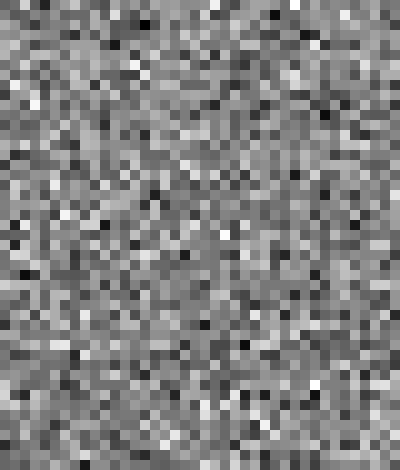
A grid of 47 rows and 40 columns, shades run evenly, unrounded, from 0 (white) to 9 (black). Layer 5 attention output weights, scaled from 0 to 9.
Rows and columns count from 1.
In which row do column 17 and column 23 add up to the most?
39
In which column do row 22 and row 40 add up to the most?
32
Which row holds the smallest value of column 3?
23
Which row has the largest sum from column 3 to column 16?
3
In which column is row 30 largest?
30
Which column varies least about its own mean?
34
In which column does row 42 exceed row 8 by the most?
15
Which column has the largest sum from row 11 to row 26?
33
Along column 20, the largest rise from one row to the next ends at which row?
19
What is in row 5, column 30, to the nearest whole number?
6
